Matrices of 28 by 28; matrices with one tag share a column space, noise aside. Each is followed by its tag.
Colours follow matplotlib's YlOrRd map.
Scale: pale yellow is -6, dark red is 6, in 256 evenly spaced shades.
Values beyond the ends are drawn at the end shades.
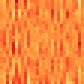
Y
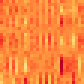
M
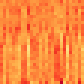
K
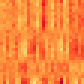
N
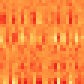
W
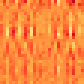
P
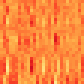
M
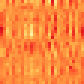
P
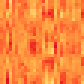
Y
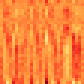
K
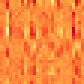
P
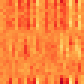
N
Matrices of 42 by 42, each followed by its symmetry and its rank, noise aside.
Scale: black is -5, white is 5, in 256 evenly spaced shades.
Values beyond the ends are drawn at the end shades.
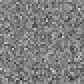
no symmetry, rank twelve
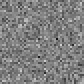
symmetric, rank twelve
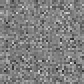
antisymmetric, rank twelve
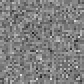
symmetric, rank twelve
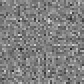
antisymmetric, rank twelve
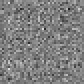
antisymmetric, rank six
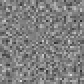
antisymmetric, rank six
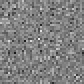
symmetric, rank eight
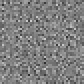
antisymmetric, rank six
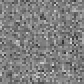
antisymmetric, rank twelve
